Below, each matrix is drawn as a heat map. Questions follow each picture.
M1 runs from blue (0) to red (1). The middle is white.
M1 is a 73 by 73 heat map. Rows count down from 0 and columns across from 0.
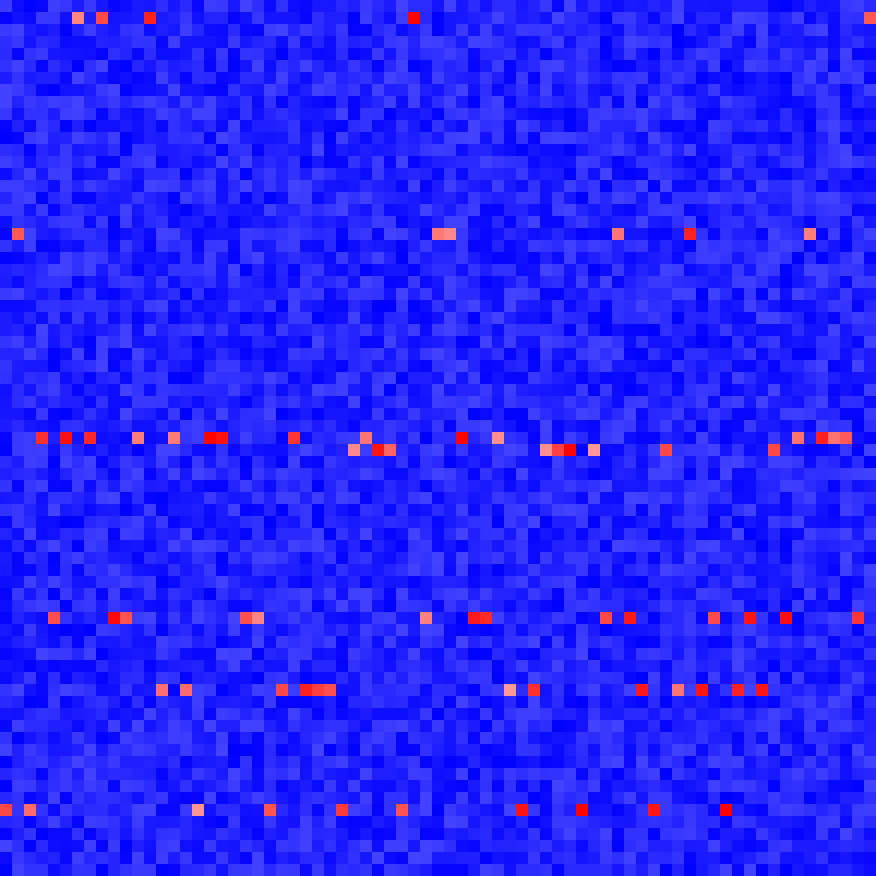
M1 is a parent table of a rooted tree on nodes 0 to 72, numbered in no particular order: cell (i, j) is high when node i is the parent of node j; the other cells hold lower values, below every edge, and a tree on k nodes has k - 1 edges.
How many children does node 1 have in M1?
5
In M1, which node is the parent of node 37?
19
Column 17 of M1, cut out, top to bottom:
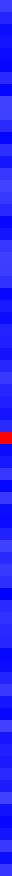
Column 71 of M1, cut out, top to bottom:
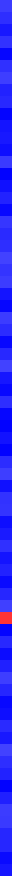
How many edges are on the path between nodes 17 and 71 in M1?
4
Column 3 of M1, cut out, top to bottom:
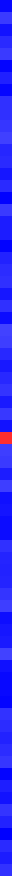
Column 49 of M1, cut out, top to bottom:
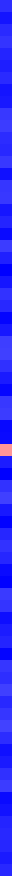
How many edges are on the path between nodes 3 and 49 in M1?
4
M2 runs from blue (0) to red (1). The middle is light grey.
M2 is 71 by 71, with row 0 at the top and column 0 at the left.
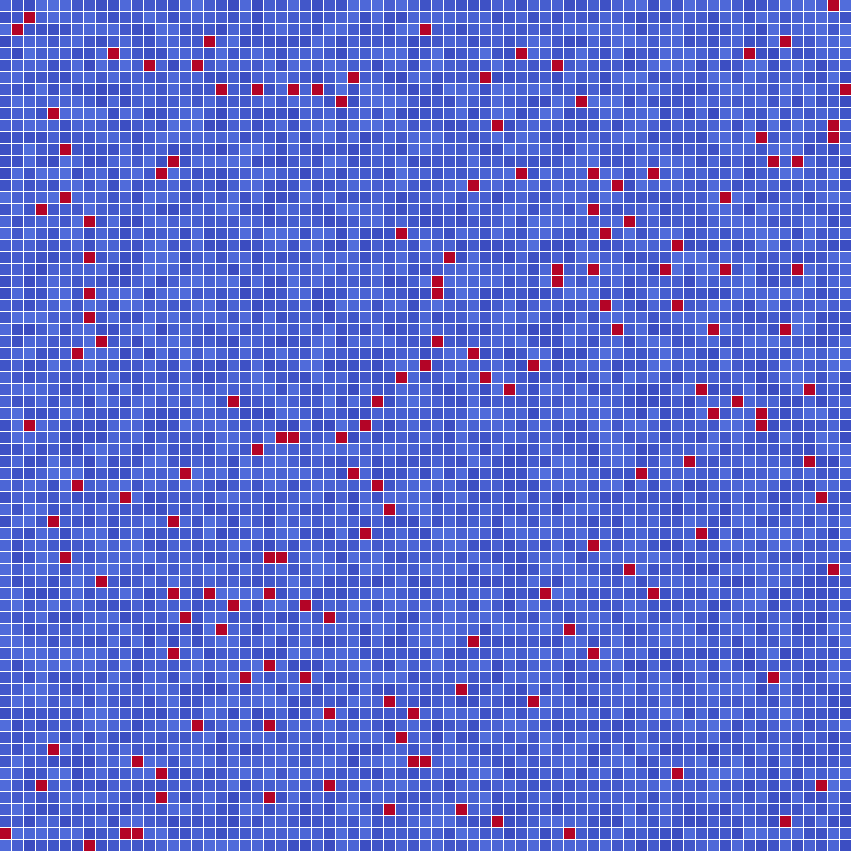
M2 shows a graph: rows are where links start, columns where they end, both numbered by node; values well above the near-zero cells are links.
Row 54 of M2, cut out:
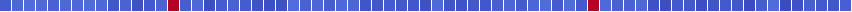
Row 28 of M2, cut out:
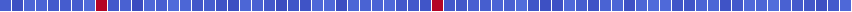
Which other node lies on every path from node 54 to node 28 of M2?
node 36
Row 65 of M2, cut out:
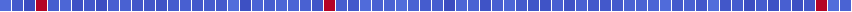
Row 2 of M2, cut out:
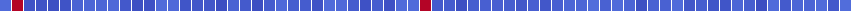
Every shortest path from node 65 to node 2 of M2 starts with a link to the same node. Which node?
node 27
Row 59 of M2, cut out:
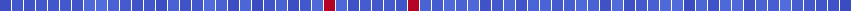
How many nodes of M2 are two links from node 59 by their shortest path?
3
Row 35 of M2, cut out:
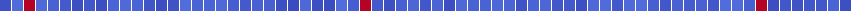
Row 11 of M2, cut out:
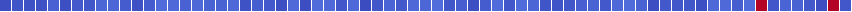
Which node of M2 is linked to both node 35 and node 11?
node 63
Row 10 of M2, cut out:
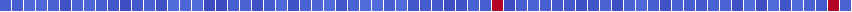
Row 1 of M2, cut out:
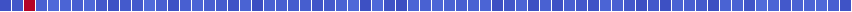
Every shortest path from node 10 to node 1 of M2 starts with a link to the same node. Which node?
node 69
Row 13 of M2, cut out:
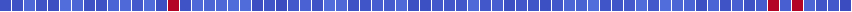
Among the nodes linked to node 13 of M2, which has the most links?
node 14
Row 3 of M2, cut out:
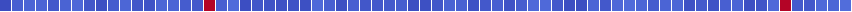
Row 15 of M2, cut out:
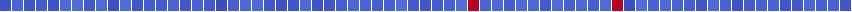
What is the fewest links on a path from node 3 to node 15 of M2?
4
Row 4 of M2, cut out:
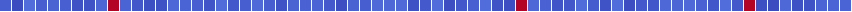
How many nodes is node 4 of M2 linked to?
3
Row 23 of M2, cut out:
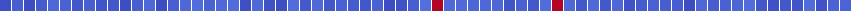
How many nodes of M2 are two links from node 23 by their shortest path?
4
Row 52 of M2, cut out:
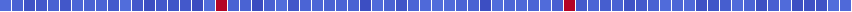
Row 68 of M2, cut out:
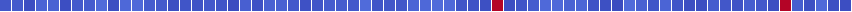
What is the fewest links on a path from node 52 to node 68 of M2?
5
